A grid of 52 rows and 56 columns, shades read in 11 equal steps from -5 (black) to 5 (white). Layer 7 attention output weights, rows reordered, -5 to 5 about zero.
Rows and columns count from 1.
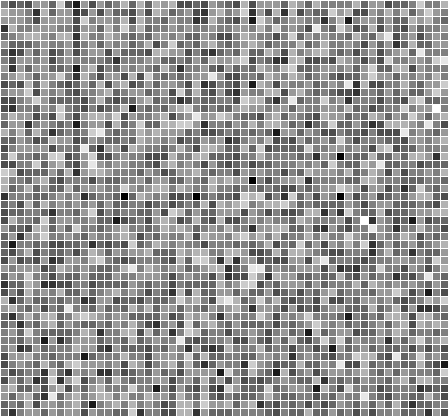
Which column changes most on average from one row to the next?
43
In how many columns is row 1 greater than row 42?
23
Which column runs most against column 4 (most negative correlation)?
22
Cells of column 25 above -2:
44
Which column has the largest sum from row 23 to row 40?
4
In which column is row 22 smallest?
10
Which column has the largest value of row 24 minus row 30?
53
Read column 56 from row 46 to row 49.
-4 3 0 -2
